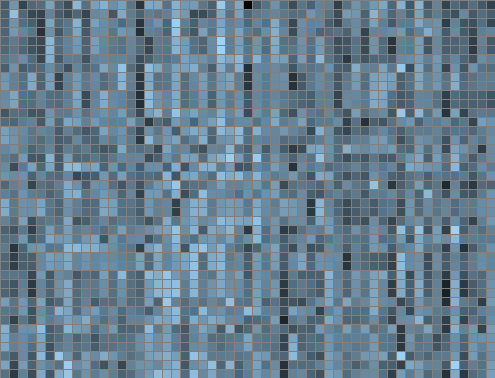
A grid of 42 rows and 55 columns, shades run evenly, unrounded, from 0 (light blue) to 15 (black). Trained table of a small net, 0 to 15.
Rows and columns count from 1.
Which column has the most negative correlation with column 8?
2
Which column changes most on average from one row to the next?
45
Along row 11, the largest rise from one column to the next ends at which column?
10
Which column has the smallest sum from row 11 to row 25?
25
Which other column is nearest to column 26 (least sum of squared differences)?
29
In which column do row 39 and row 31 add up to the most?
32
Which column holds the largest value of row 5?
44
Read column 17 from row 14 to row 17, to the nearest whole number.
11 5 2 7
